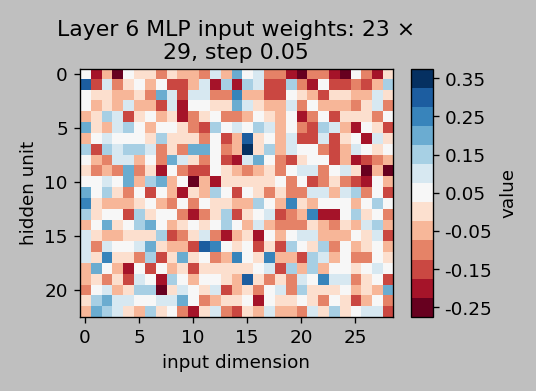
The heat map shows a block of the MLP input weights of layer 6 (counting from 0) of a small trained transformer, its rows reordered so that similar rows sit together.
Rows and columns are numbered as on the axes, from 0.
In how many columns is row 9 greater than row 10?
9
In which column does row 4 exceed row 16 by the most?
16
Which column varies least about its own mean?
18
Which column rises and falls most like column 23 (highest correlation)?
1
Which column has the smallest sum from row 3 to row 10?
26
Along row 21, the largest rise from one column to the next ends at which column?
17
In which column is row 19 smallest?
7
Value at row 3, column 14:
0.2
